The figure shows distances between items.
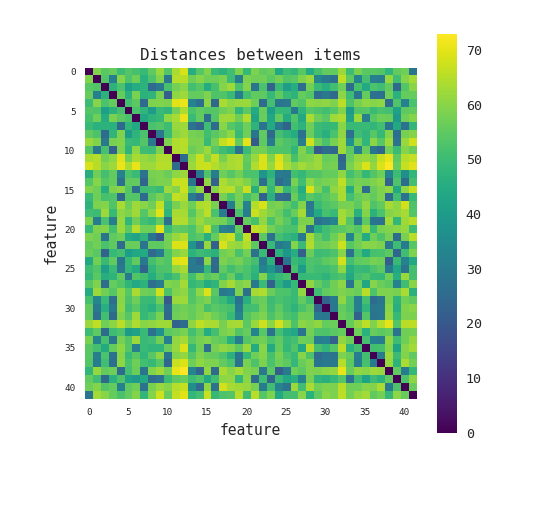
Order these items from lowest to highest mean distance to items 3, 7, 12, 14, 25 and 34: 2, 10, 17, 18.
10, 2, 18, 17
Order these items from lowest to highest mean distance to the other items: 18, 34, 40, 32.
34, 40, 18, 32
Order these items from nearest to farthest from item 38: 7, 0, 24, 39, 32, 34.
24, 7, 0, 39, 34, 32
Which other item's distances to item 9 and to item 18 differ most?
21
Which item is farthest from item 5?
12
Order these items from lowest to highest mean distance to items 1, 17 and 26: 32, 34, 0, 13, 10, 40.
10, 34, 0, 13, 32, 40
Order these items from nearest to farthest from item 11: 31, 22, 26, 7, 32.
32, 26, 31, 7, 22
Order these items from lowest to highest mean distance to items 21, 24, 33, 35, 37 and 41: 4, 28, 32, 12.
4, 28, 32, 12
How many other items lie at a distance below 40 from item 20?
3
